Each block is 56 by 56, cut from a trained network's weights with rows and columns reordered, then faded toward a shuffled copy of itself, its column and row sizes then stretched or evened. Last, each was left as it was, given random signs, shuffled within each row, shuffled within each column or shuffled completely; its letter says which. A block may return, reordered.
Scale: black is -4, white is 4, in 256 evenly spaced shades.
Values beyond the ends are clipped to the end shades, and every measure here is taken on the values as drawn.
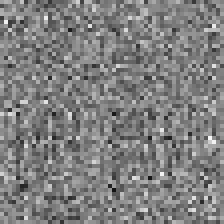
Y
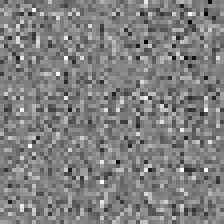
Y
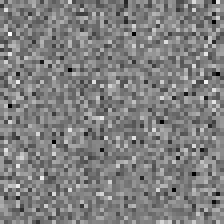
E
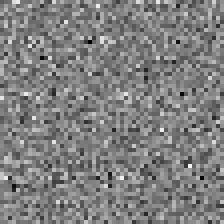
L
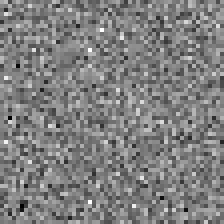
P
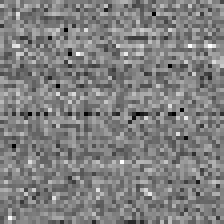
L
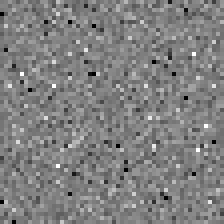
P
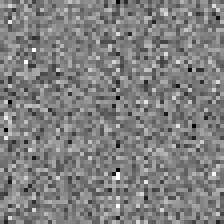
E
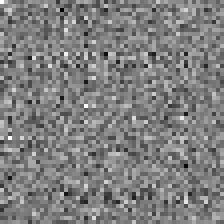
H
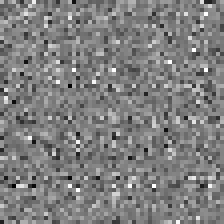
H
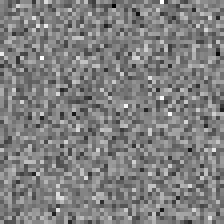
P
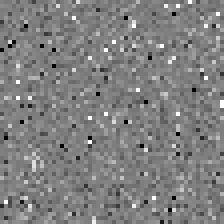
P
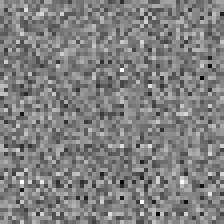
H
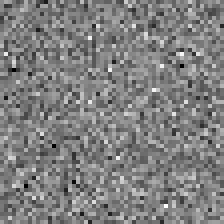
P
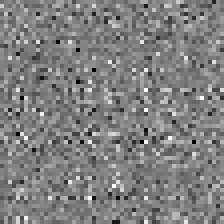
Y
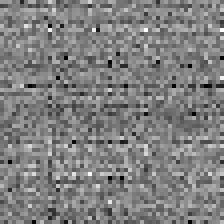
Y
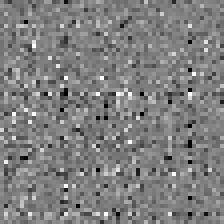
H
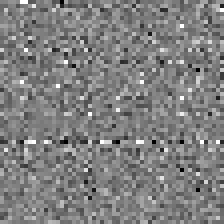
Y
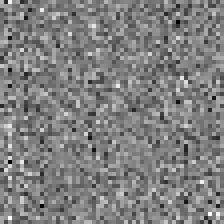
E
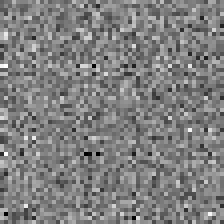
Y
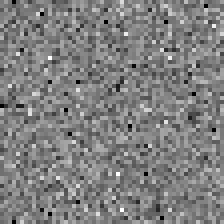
P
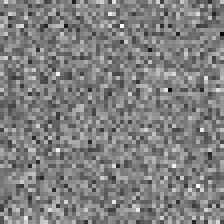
L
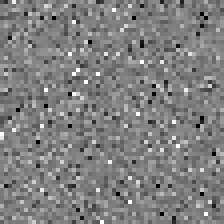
P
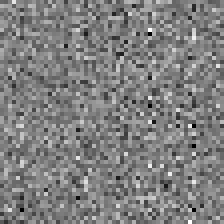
E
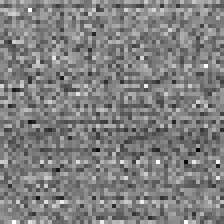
L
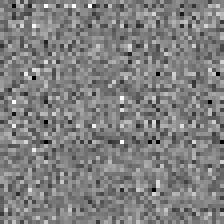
Y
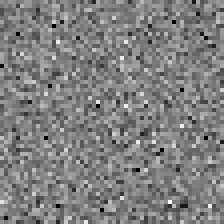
P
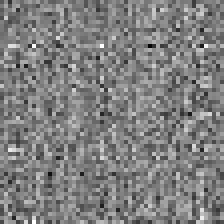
Y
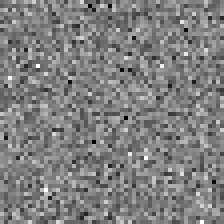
P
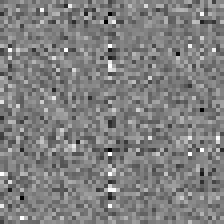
Y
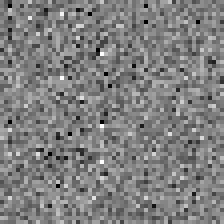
E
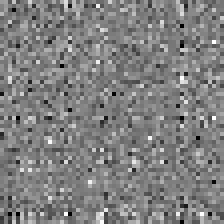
Y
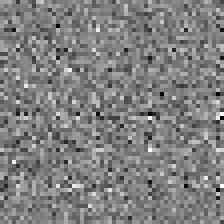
H
